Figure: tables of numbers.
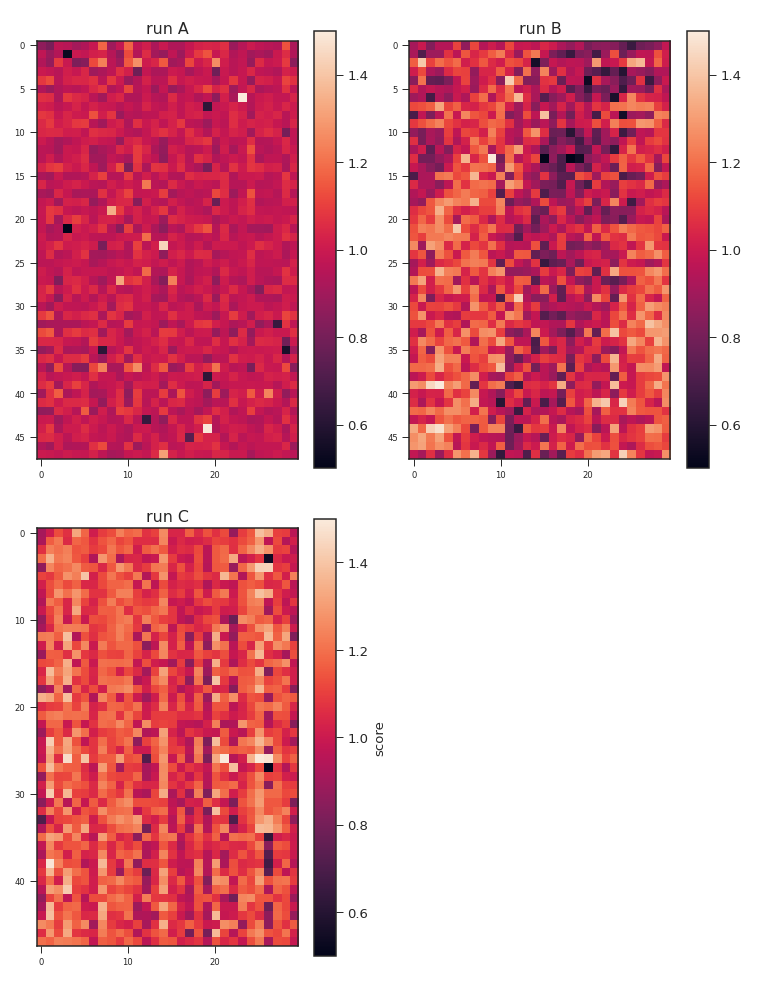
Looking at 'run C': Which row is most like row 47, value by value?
21
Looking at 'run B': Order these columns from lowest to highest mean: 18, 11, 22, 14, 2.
18, 14, 22, 11, 2
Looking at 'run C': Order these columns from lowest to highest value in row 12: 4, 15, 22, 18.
22, 4, 15, 18
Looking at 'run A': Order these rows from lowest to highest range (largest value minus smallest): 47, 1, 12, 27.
12, 47, 27, 1
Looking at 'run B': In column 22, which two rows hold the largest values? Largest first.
41, 47
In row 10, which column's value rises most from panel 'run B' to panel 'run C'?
24
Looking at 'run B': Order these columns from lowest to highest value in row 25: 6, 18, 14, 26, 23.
23, 18, 26, 14, 6
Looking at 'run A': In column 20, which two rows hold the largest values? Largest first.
2, 37
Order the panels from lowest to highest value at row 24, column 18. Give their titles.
run B, run A, run C
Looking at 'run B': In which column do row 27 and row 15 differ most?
0
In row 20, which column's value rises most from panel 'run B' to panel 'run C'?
14
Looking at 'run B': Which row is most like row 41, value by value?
47
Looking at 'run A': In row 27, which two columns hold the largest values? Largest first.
9, 15
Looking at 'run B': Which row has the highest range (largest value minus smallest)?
13
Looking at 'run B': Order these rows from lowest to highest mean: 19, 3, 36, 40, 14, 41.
3, 14, 19, 40, 41, 36
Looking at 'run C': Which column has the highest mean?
25
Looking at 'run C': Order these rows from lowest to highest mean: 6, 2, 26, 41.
6, 41, 2, 26
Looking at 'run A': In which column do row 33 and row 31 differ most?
22
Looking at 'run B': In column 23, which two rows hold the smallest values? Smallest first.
6, 12
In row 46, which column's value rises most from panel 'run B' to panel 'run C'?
25
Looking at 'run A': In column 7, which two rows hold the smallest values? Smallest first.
35, 23
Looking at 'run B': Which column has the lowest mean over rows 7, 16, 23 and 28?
20
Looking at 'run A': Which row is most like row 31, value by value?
4
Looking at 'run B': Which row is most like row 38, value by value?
40
